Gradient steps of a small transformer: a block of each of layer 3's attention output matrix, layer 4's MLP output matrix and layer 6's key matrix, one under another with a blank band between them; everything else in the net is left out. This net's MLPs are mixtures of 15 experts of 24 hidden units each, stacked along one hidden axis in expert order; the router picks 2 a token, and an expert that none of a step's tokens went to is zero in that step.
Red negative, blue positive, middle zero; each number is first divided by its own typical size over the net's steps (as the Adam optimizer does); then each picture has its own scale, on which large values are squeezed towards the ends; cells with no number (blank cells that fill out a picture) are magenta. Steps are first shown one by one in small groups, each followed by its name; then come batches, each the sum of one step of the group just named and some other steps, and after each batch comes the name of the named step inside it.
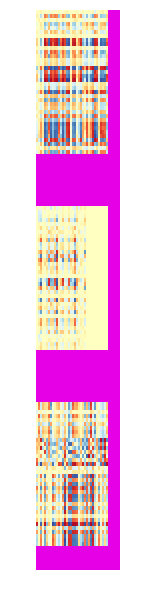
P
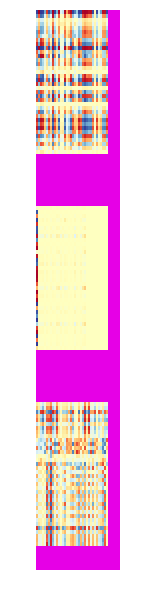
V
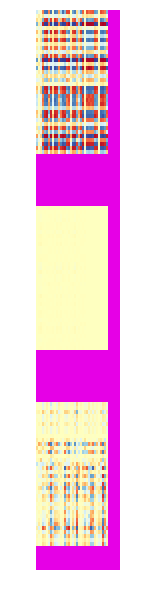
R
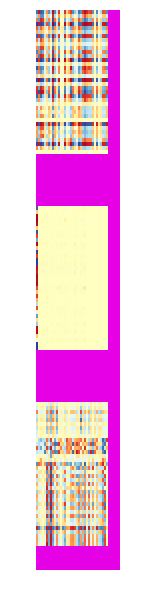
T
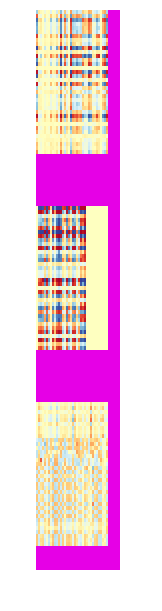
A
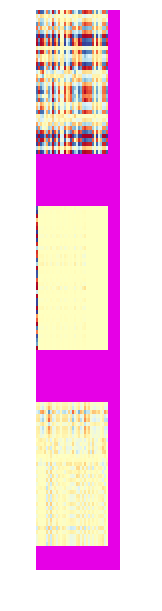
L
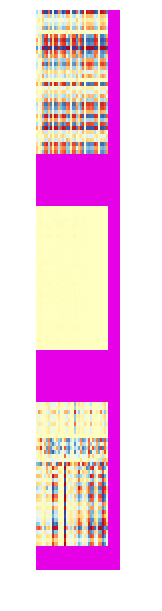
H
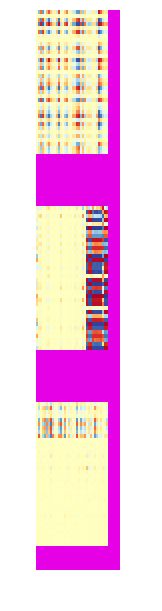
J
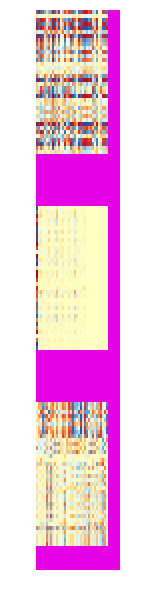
T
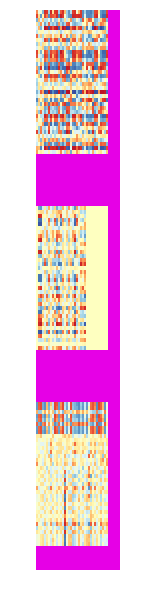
P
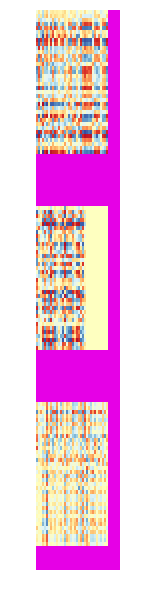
L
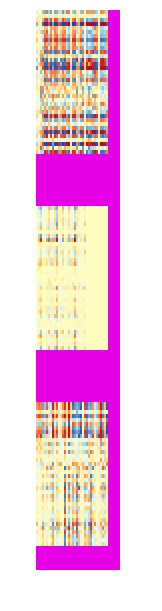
R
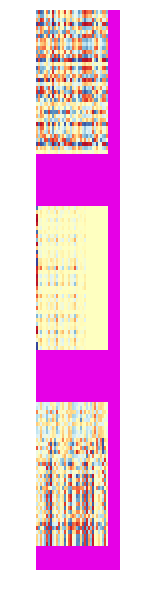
T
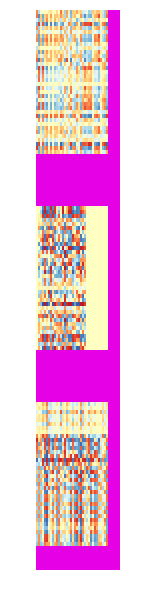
R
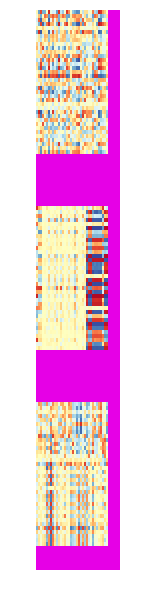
J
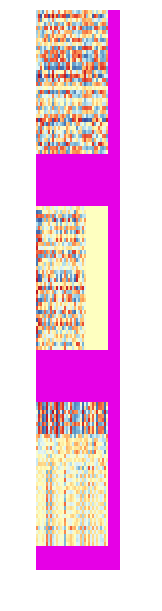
V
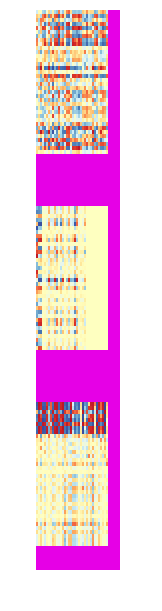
P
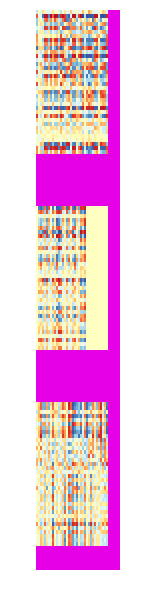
A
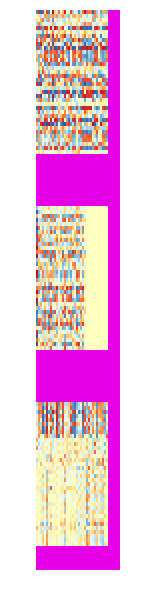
V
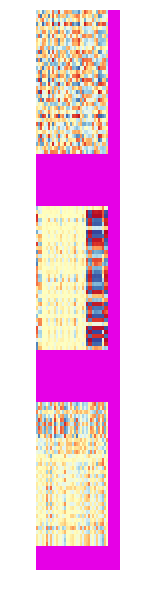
T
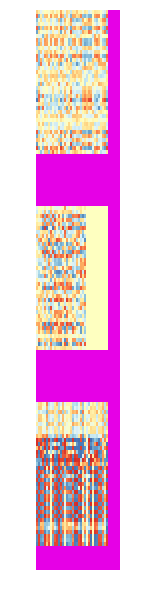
L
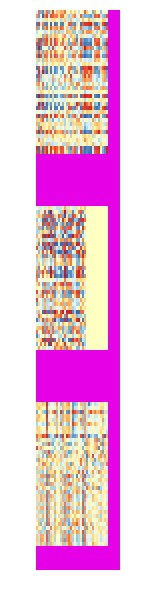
V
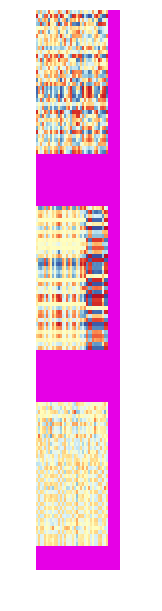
J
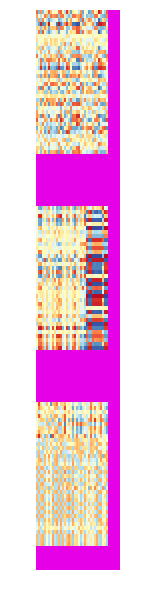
J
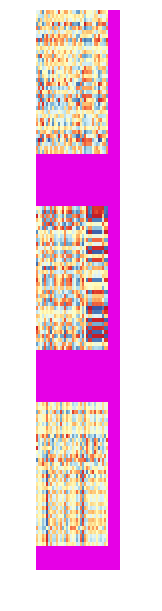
T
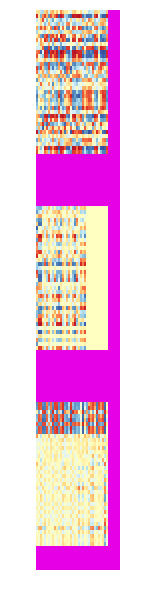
H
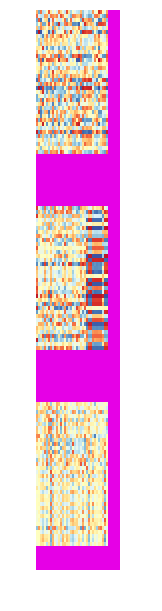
J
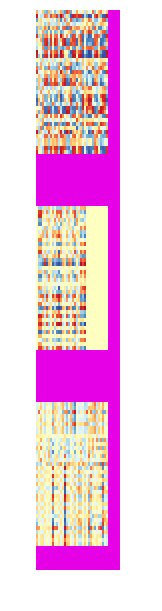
H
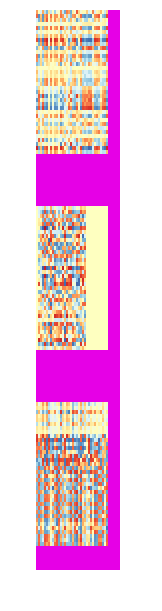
H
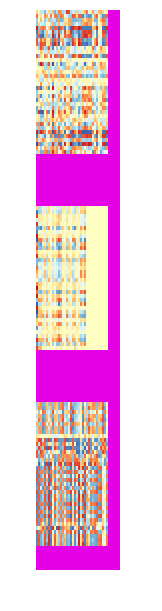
L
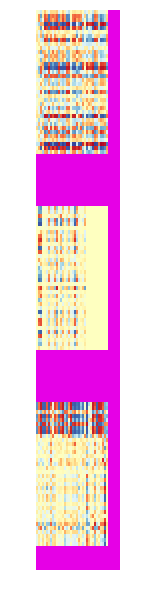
R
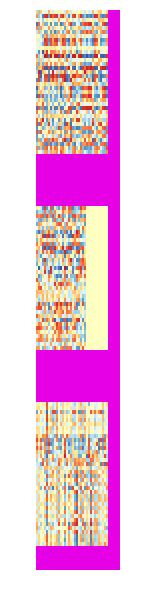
P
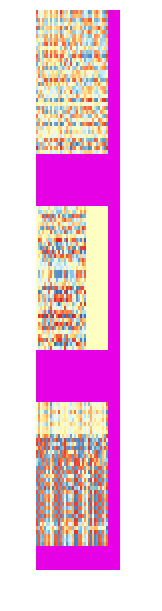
P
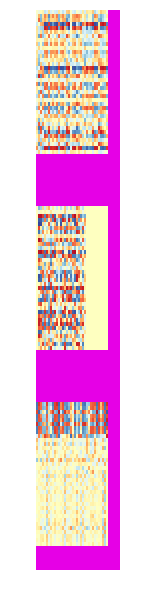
R
